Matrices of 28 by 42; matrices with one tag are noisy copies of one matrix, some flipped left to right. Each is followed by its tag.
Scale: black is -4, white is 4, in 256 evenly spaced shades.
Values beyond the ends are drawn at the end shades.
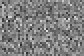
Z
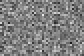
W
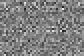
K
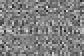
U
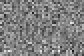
W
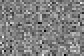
W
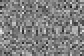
U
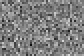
Z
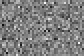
Z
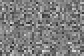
W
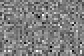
W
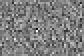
Z
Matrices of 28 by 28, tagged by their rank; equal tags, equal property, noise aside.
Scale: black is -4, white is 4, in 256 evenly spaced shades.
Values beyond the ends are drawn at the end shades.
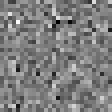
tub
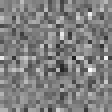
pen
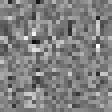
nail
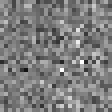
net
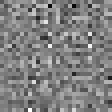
nail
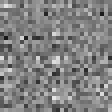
nail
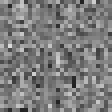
net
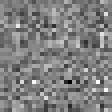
nail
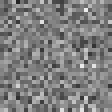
pen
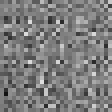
nail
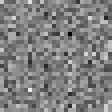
tub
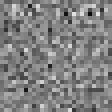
tub
